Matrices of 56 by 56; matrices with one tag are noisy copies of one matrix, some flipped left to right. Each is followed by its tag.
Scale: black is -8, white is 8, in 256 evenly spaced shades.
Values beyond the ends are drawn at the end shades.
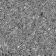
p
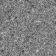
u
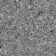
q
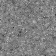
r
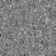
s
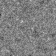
r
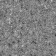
s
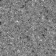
u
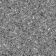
p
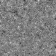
q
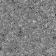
r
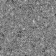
r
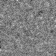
q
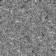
u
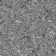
u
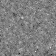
p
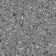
p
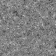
q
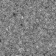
p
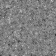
s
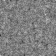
s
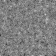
s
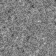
u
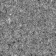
s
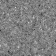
p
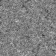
u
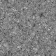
p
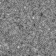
p
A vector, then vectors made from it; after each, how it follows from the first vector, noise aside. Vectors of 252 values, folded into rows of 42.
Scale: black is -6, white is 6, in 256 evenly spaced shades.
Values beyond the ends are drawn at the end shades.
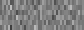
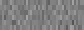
reversed, negated, shrunk.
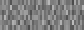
reversed.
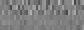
reversed, negated, partly zeroed.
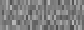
reversed.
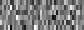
scaled up.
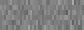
reversed, negated, shrunk.
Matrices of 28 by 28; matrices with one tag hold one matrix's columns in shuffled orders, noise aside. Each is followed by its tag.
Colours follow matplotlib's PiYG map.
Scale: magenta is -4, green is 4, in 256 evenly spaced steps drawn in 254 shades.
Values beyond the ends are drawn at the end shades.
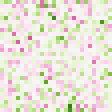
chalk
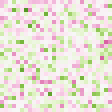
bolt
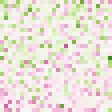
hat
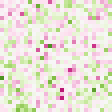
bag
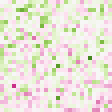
hat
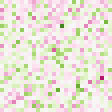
bolt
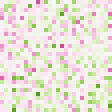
bag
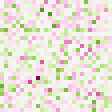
bolt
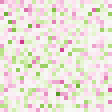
bolt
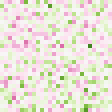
bag
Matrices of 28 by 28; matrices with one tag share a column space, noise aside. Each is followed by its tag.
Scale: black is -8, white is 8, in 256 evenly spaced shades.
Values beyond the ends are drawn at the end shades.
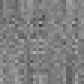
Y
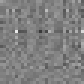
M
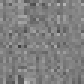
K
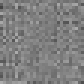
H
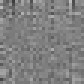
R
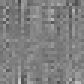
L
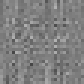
Y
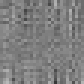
L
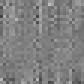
L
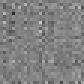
H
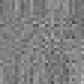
Y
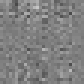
R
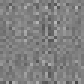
H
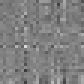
K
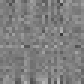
K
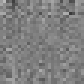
R
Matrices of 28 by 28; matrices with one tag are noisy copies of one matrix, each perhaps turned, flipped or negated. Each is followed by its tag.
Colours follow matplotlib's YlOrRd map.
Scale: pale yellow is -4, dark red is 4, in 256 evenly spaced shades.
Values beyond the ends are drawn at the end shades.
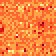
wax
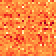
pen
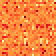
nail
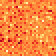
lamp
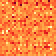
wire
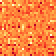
nail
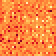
lamp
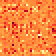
wax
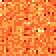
nail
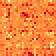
wax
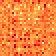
lamp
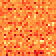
wire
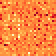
lamp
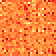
nail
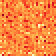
nail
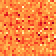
pen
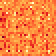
wire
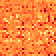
pen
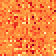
pen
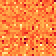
nail
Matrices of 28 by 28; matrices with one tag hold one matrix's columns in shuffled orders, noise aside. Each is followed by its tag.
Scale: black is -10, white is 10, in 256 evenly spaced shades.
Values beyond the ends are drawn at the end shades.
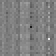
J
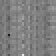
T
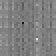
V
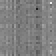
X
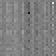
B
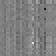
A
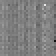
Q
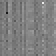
B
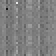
X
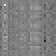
Q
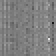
V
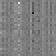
B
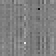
A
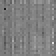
A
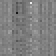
B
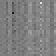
B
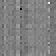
X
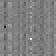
J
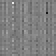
B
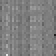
T
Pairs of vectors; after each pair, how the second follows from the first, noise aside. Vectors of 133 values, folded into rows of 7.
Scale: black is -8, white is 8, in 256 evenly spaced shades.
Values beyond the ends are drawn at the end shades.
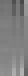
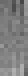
copied.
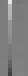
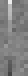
copied.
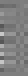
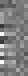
scaled up.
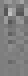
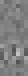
wrapped around.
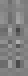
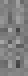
copied.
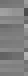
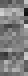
scaled up.
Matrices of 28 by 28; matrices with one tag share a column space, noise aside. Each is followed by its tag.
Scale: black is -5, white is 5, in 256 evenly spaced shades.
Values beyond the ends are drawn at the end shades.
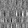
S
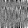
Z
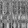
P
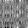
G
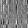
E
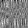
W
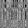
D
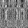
D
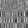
S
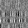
S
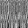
P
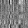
E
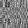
W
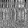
D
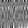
Z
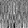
P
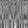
P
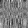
W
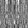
E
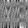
Z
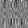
W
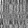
E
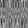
W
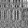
D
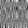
Z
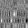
S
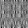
G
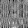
G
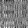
G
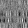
S
